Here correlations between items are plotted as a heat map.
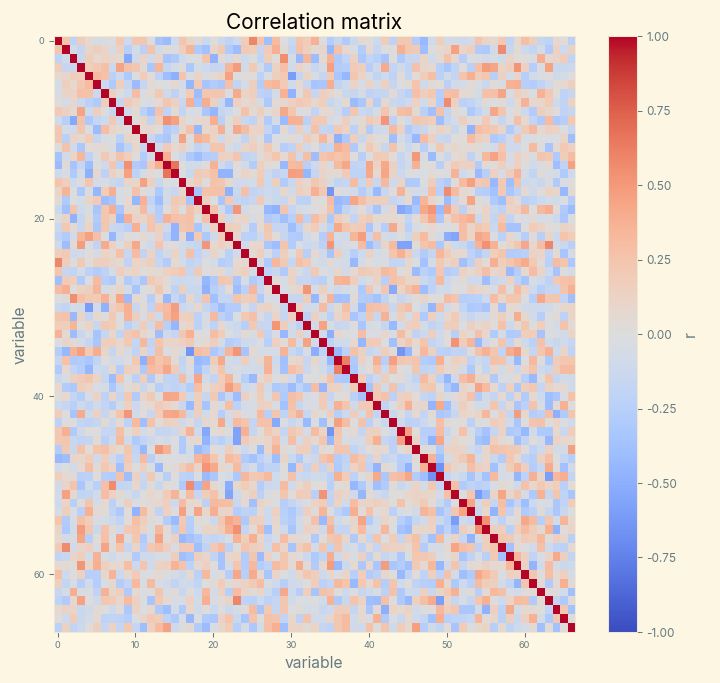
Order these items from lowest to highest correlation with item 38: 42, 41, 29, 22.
41, 29, 42, 22
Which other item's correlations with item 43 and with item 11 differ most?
36
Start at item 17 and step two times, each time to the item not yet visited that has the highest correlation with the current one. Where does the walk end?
7
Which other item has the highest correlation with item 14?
15
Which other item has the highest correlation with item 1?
57
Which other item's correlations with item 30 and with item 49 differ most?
9
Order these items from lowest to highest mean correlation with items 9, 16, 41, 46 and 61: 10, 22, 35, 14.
35, 10, 22, 14
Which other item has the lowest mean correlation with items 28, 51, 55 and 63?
49
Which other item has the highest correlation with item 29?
2
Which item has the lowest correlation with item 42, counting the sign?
64
